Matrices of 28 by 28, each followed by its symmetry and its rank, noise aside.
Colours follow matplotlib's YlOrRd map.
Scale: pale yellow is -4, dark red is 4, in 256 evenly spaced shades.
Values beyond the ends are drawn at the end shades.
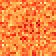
symmetric, rank six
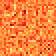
symmetric, rank six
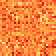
no symmetry, rank five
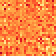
symmetric, rank five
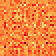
no symmetry, rank five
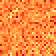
symmetric, rank seven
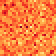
symmetric, rank seven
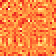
symmetric, rank five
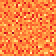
no symmetry, rank seven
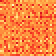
no symmetry, rank six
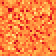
symmetric, rank five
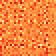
antisymmetric, rank six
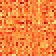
no symmetry, rank six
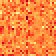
no symmetry, rank six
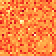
symmetric, rank five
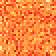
symmetric, rank six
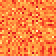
no symmetry, rank five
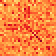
symmetric, rank six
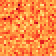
symmetric, rank seven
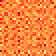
no symmetry, rank five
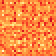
no symmetry, rank six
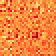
symmetric, rank five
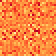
no symmetry, rank five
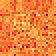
symmetric, rank six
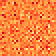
symmetric, rank six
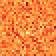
no symmetry, rank six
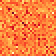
symmetric, rank six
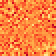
symmetric, rank six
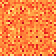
symmetric, rank six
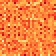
no symmetry, rank six
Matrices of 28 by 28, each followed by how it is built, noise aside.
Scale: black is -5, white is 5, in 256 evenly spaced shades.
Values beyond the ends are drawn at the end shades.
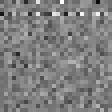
uneven rows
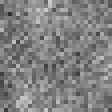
smooth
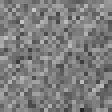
Hankel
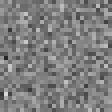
noise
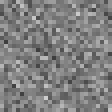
Toeplitz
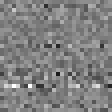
uneven rows
